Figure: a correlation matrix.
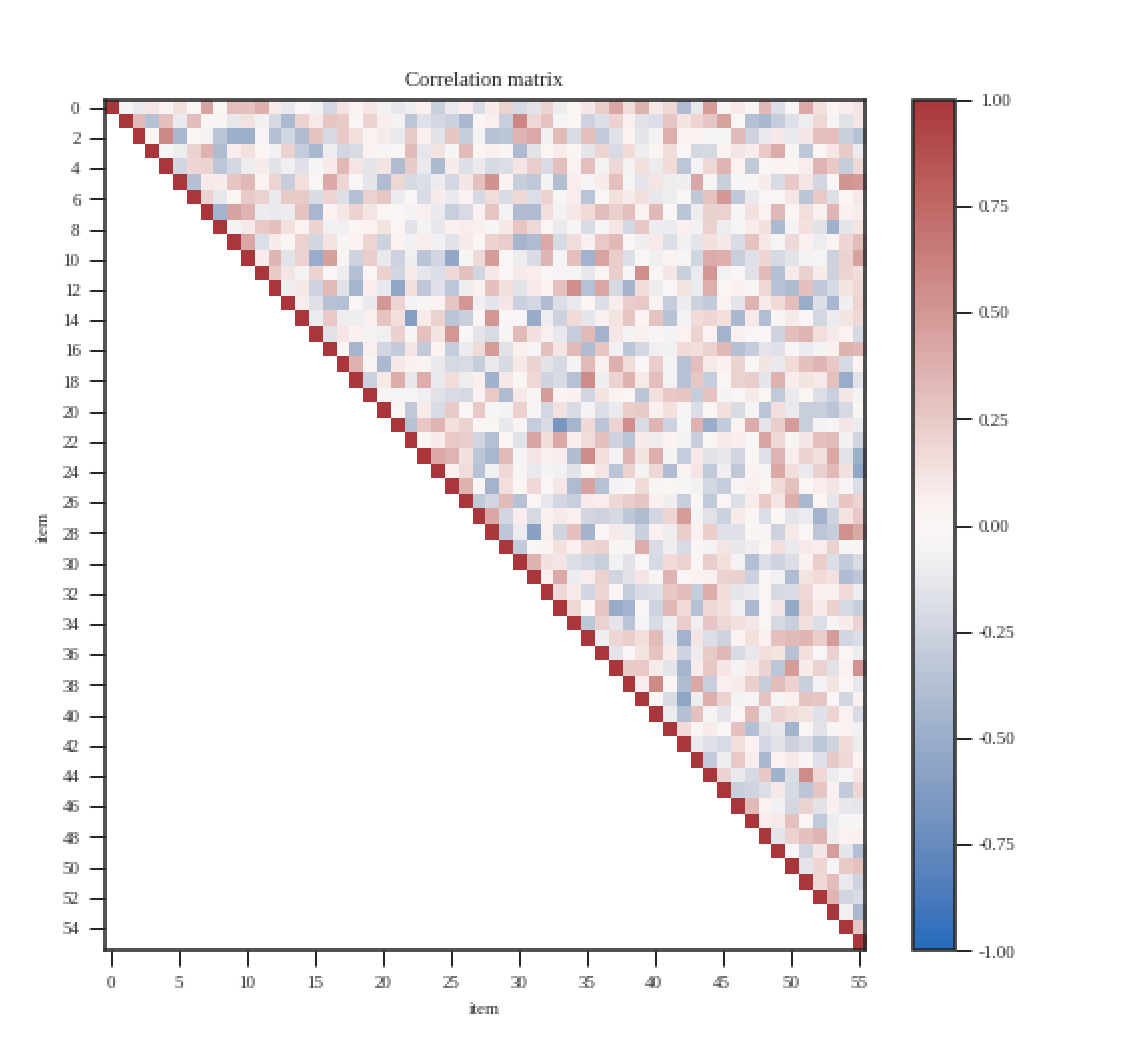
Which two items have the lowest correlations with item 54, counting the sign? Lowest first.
18, 31
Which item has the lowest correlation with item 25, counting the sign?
10
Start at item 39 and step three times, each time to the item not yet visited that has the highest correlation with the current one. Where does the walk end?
51
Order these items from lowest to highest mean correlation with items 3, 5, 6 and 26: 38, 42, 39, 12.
42, 12, 39, 38
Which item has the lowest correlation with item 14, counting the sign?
22
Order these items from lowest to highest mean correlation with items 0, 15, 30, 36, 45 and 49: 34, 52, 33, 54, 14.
54, 34, 14, 33, 52
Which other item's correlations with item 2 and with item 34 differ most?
12
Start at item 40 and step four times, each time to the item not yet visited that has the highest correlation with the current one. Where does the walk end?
37
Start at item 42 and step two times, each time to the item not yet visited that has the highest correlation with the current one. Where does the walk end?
28
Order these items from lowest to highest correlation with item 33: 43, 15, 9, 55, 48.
43, 55, 9, 15, 48
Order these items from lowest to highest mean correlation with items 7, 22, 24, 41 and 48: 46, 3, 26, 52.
46, 26, 52, 3
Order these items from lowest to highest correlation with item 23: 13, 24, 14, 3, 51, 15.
3, 13, 14, 51, 15, 24
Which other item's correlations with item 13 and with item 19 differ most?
32
